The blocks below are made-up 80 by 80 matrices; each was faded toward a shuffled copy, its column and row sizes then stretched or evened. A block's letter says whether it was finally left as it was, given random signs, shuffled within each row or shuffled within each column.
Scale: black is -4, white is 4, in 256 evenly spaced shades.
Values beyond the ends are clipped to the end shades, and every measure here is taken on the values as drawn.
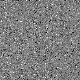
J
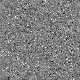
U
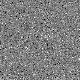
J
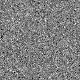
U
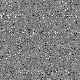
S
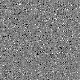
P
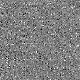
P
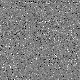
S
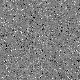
U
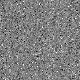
U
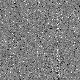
U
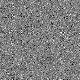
J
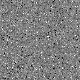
J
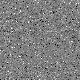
S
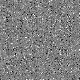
P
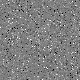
U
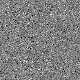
J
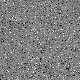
S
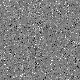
U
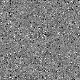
J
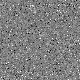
S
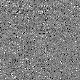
P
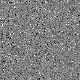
J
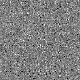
P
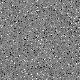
U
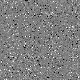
P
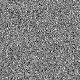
P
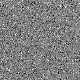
P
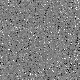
U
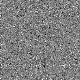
J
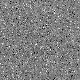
U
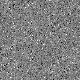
U
